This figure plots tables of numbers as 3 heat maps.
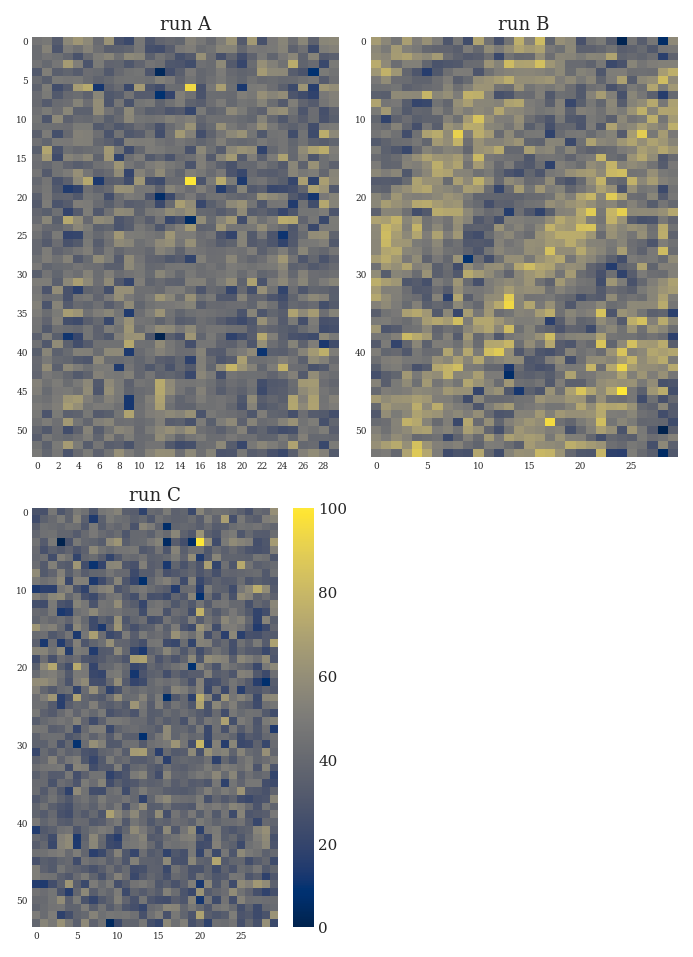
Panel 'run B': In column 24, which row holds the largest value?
45
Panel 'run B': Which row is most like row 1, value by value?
51
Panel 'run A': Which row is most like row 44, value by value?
45
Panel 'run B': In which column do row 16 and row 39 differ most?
17
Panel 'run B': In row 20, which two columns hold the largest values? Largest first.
23, 21
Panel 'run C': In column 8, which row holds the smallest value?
15
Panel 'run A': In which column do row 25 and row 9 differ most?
24
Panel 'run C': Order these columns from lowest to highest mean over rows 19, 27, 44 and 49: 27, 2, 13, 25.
27, 2, 13, 25
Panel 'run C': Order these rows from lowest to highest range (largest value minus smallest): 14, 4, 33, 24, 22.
33, 14, 22, 24, 4
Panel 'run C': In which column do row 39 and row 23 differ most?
9
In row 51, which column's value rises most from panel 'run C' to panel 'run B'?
13
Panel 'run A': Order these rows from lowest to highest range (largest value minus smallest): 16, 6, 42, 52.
16, 52, 42, 6
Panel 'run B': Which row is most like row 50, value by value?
19
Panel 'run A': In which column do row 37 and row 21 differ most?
28
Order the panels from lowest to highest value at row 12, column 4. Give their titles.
run C, run B, run A
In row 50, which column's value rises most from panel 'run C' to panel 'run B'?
22
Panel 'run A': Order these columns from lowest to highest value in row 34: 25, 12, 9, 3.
3, 25, 12, 9
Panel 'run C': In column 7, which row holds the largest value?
16
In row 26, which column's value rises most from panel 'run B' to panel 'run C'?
27
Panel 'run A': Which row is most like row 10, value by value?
34
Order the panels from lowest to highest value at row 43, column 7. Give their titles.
run A, run C, run B
